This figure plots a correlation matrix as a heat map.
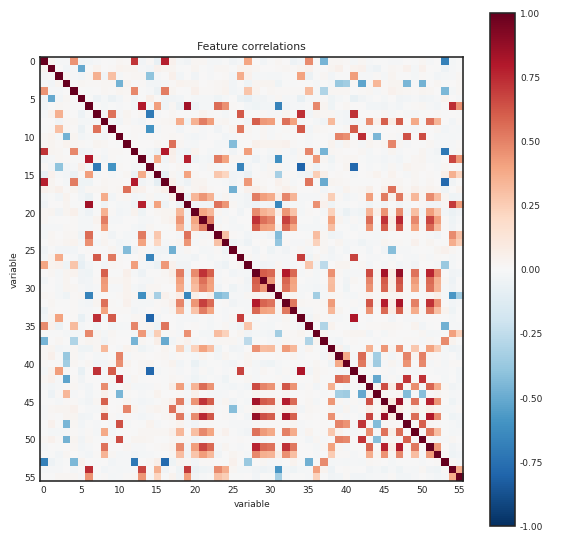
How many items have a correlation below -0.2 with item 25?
3
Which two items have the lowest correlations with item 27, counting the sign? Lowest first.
53, 37
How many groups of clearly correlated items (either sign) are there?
7
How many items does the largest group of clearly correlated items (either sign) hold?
17
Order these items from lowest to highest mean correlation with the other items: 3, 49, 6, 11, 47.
3, 11, 6, 49, 47
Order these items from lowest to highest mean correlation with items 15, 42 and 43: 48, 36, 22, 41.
41, 36, 22, 48
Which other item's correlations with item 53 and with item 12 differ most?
16
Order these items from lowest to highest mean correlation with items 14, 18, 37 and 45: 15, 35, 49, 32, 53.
35, 15, 53, 49, 32
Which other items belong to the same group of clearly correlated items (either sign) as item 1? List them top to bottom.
5
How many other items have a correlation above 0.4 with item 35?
3
